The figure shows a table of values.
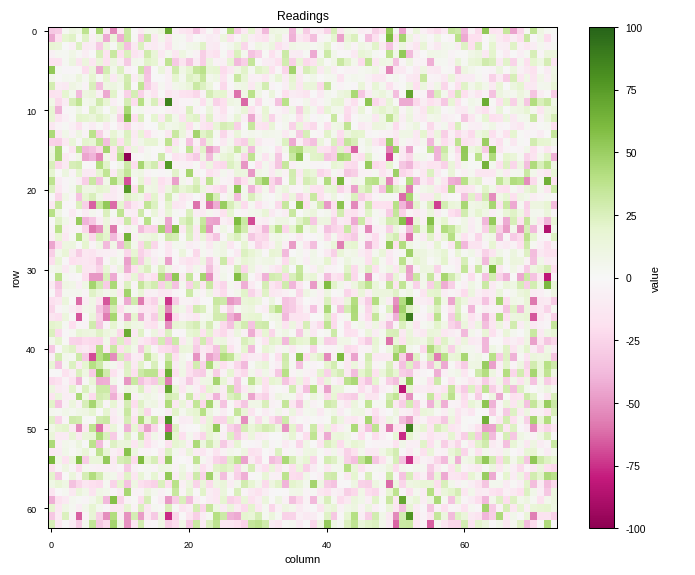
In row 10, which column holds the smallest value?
1
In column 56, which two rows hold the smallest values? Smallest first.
22, 41
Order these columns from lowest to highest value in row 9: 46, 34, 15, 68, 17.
68, 15, 34, 46, 17
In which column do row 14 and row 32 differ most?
40
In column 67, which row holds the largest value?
19
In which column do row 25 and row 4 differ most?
72
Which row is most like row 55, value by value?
12
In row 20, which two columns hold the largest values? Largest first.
11, 27
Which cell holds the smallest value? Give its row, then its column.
16, 11
